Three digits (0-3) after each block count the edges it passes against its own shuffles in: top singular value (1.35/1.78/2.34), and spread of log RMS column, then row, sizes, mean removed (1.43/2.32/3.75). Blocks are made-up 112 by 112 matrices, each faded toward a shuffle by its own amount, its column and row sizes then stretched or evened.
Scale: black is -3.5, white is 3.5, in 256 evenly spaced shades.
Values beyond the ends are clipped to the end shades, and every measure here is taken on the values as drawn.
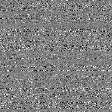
0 0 3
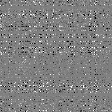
2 2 3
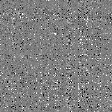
0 2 2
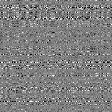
3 0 3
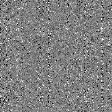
1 2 0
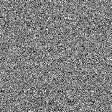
1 0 1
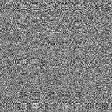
3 0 2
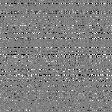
3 1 3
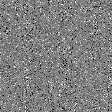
0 1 0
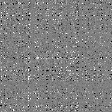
1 2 2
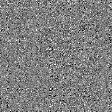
1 2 1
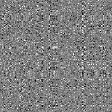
3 2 1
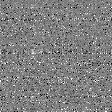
2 0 2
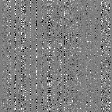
2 3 1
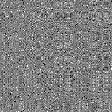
3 1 0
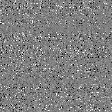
2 1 2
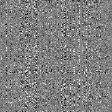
1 3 2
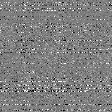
1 1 3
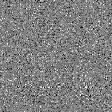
2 0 1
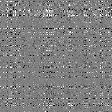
3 2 3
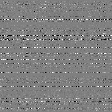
2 1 3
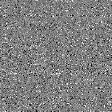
1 1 2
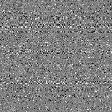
3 0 2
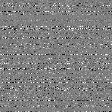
1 0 3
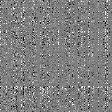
2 3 2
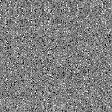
2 1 0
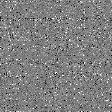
0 1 2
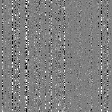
3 3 0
